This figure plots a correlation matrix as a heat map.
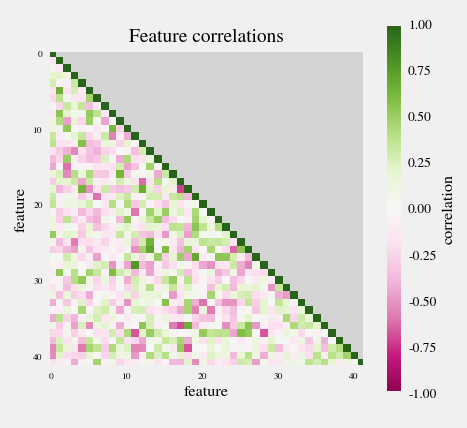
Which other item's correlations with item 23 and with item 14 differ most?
16
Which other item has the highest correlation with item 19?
27
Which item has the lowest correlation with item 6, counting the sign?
19
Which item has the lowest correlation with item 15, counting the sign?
2
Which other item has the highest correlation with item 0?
24
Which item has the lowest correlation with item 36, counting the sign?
17
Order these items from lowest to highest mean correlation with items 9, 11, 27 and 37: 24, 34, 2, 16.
34, 2, 24, 16
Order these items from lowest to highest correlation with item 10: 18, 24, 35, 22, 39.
18, 35, 24, 39, 22
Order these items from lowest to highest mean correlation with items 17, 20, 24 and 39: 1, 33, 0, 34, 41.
33, 34, 41, 0, 1
